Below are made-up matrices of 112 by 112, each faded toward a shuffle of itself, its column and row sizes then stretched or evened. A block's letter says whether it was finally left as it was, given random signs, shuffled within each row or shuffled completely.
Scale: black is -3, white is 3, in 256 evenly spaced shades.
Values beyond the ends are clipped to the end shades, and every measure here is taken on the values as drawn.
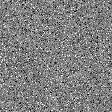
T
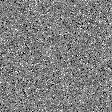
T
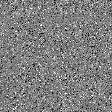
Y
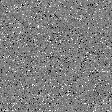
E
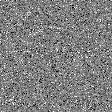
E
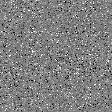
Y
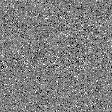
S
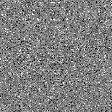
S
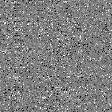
S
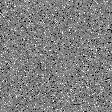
T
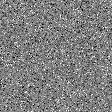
T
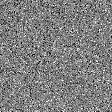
E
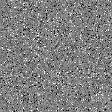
S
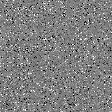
S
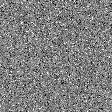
T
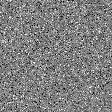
T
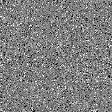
S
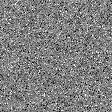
T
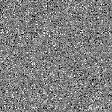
S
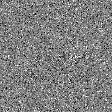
Y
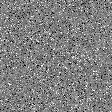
T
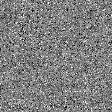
Y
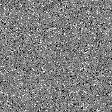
E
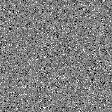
S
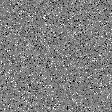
E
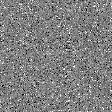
S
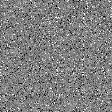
S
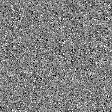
Y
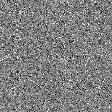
S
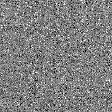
S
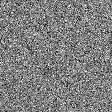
T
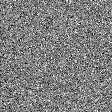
T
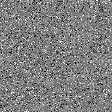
Y
